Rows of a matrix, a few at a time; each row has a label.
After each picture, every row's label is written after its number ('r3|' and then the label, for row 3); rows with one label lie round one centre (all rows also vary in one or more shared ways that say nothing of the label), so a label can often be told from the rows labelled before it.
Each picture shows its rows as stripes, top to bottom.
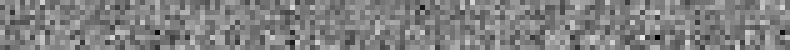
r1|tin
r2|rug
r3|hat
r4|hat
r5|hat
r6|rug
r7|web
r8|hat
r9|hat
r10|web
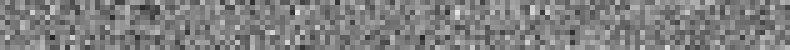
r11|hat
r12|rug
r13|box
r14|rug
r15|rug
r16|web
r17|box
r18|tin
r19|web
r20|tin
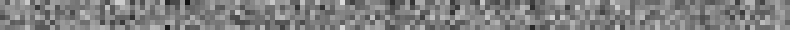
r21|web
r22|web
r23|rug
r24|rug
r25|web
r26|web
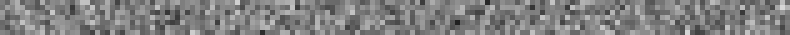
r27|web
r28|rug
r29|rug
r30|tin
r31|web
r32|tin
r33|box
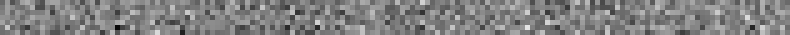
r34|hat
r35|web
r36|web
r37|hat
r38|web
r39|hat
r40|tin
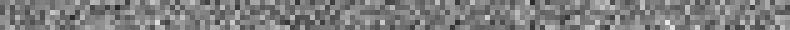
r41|web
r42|hat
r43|box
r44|rug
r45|hat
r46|hat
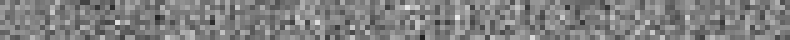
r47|box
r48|rug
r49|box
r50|rug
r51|tin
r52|hat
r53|rug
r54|box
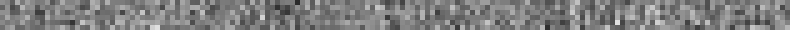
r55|web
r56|web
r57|hat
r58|web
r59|rug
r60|box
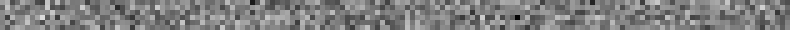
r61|web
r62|hat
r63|hat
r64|web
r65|web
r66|rug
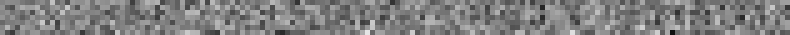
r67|hat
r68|web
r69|web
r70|web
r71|hat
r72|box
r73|rug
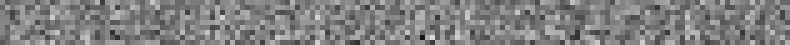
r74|tin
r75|box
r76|box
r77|hat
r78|web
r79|hat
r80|rug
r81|rug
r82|hat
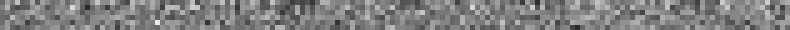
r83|hat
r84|box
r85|hat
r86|tin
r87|box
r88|hat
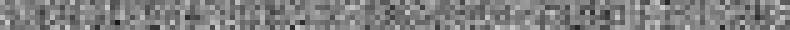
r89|web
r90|rug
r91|web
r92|rug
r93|web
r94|hat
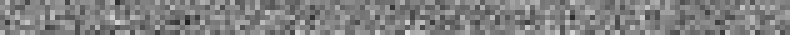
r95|hat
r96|web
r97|hat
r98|box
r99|tin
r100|tin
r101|rug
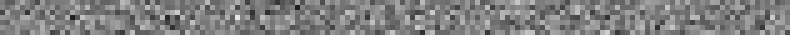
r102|tin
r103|hat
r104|box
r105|web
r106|rug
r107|hat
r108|tin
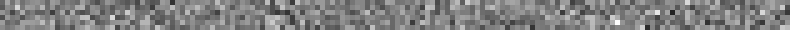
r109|hat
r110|rug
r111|tin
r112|hat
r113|hat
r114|hat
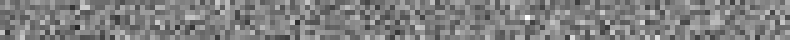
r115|box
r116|hat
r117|web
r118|web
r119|tin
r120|web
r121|rug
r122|rug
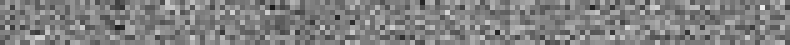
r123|rug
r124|web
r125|hat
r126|box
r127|rug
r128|hat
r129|tin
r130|web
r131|rug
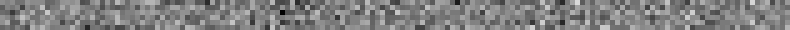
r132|tin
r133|web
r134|hat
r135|box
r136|hat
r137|box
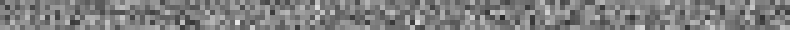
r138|box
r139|tin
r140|tin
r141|web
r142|web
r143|rug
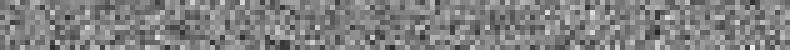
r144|rug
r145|rug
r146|hat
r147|hat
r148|tin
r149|hat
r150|tin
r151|box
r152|tin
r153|web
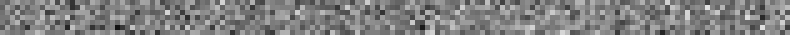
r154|rug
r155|box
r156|tin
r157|box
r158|rug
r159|hat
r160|web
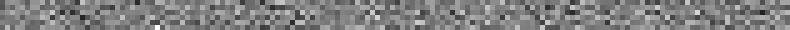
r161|box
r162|rug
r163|rug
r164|web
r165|hat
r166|box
